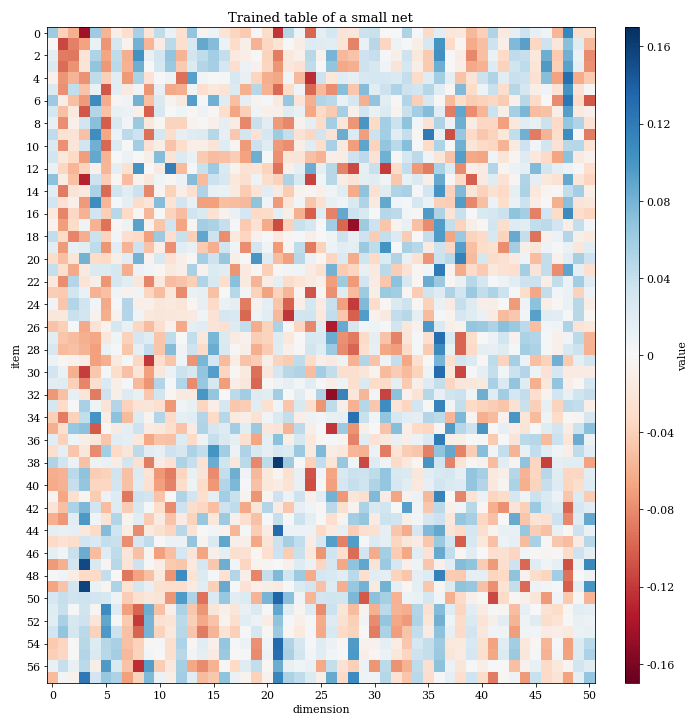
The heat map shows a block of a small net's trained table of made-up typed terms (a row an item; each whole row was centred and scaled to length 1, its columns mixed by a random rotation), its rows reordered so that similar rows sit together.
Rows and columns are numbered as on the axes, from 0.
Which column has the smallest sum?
1
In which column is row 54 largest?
21
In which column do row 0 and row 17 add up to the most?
8
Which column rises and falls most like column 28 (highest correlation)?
22
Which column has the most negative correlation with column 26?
27
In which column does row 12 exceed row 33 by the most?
11
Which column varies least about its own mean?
6
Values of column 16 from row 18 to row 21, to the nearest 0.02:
-0.08 0.04 0.06 0.02
